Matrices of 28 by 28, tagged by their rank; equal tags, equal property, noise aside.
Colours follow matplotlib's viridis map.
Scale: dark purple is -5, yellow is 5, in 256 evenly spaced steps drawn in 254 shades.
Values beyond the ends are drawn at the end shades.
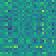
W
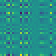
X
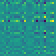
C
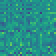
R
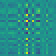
X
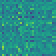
R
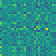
R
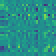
W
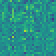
R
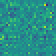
R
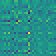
W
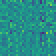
R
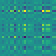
X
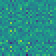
R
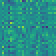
W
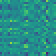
W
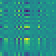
X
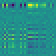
X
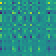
C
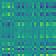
X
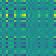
X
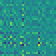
W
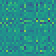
W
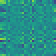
C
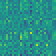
W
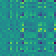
C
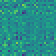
R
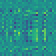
W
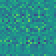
W
